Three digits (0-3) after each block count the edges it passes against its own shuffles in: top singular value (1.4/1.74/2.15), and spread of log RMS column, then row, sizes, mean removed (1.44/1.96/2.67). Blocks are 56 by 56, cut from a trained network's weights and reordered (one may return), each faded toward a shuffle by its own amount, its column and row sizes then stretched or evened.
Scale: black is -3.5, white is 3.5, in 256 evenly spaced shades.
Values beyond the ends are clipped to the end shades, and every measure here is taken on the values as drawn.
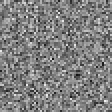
1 0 0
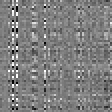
3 3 1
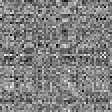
3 1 1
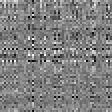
3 3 2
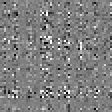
0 3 3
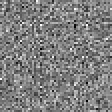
2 1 0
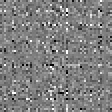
0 3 3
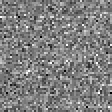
0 0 1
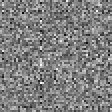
0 2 1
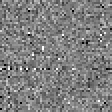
1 1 0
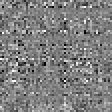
2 2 3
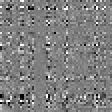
3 3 3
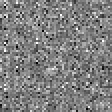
1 2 0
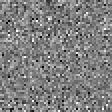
0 2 1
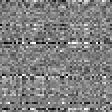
3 0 3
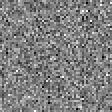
1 0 0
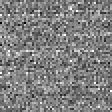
1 0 1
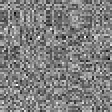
3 0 0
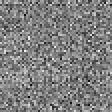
2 0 1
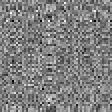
3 2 0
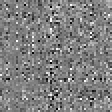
0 3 2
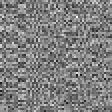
3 1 0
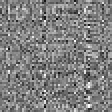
2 2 0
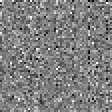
0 2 1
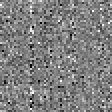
0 2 0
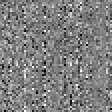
1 3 0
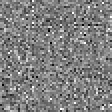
1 1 0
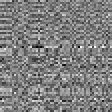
3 1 2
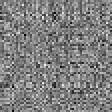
3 0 2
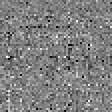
0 2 2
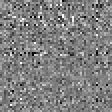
0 2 2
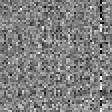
2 2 0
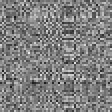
3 1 2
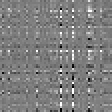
3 3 2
